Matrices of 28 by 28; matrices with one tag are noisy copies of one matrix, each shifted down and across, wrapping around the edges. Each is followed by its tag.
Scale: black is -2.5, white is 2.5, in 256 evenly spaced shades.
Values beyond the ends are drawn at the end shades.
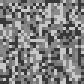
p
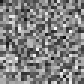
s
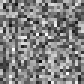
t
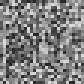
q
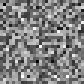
s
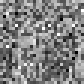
q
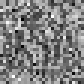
p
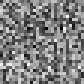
t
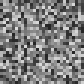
t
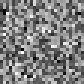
t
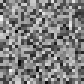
s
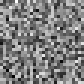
t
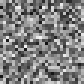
s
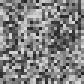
q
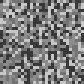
t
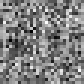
q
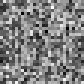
q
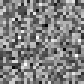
t
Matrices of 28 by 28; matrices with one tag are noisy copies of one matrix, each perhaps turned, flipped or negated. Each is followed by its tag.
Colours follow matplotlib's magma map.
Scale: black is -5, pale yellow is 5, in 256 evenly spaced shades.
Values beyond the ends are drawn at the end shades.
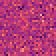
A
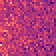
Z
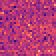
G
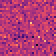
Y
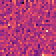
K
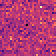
G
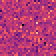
Y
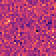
A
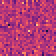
K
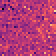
Z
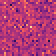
G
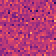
Y
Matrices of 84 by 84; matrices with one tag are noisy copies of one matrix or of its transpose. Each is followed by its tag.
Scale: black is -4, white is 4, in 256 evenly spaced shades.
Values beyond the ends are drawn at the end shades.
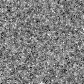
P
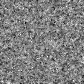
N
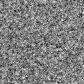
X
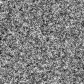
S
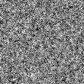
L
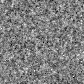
S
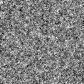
S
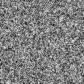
N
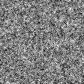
N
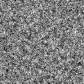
L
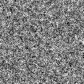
P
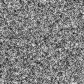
X
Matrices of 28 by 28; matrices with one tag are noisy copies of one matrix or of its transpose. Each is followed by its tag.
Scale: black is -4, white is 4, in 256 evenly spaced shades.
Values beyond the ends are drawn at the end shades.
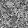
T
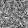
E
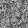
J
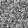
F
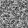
F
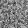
E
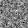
F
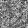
J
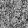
J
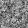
J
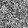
T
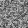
F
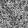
T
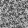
E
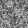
T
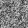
J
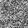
J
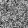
J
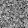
E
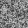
T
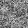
T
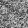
T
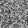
E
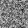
E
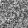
F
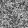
T
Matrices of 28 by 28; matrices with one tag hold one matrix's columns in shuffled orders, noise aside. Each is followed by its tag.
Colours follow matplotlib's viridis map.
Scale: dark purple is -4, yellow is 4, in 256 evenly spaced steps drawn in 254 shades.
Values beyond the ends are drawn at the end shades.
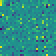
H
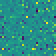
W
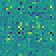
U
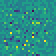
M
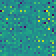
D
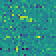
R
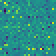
W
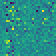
D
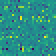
R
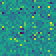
U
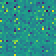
D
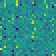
H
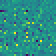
M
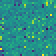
H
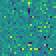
W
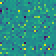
W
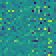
D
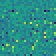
M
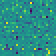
W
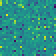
H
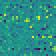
R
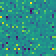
W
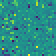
H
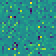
W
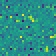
R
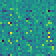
M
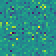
U
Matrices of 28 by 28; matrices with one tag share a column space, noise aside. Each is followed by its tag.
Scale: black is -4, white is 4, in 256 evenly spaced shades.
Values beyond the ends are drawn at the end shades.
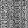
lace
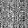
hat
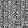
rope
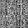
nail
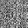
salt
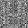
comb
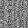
lace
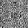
salt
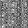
comb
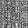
hat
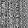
comb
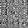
nail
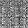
comb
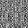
hat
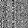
lace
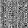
hat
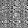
lace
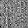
comb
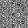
comb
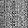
rope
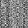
comb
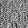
hat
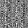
hat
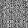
lace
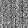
comb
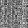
nail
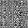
rope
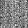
comb
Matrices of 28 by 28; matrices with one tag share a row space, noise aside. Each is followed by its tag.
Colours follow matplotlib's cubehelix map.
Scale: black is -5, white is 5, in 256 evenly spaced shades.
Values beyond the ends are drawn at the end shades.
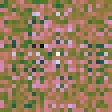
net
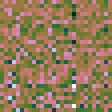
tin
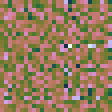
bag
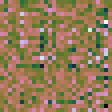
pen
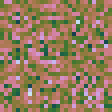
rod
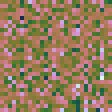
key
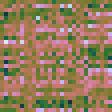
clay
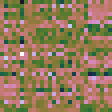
clay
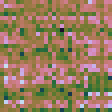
clay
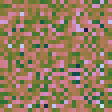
key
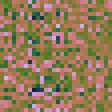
net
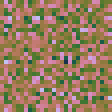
bag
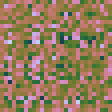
bag
